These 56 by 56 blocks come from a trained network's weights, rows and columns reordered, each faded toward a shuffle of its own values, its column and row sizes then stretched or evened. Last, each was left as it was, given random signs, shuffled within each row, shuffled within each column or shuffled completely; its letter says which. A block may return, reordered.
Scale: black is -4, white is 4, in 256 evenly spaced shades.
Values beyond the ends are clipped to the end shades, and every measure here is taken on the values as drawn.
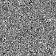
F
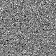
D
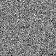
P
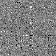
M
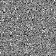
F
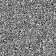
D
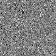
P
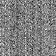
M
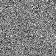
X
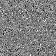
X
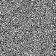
F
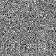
M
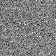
X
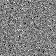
D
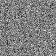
P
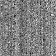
P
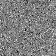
D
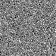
D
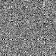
F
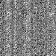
M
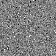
P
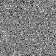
X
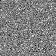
X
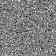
D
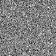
F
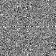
F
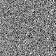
P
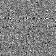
F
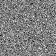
D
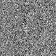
P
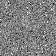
P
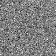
D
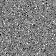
D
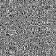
M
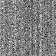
P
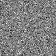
D
